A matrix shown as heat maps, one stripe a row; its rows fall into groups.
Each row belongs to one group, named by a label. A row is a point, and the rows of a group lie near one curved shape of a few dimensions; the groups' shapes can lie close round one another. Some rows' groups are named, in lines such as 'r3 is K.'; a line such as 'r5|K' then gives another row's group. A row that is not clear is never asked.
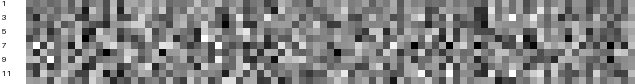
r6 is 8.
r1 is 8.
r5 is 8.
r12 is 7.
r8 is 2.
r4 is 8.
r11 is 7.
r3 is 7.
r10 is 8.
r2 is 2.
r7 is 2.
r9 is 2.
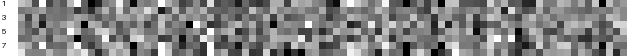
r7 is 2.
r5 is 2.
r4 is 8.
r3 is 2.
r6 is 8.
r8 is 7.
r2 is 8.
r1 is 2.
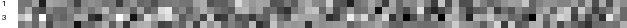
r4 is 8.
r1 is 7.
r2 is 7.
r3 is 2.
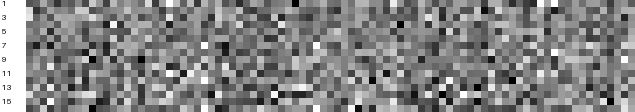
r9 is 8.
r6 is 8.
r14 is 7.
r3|7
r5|7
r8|2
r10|8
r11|7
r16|8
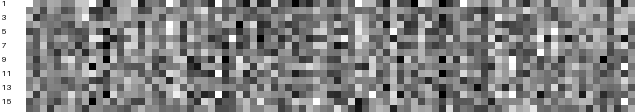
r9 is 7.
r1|7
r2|8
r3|2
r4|7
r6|7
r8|2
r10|8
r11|7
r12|8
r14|7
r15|8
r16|7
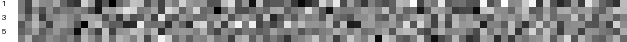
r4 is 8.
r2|8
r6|7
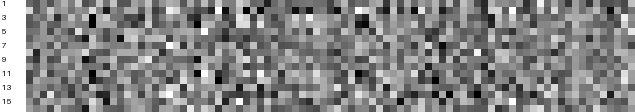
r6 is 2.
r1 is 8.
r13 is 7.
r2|7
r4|8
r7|7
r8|2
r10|8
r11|8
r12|8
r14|2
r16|7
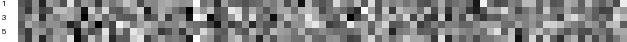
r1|8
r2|8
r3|8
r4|2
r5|8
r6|8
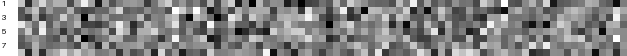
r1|7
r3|8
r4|2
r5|2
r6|8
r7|2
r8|7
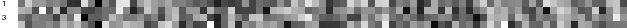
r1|2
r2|2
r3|8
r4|7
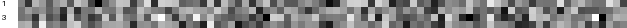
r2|8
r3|2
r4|2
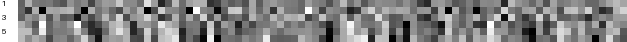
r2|8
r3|8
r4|2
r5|2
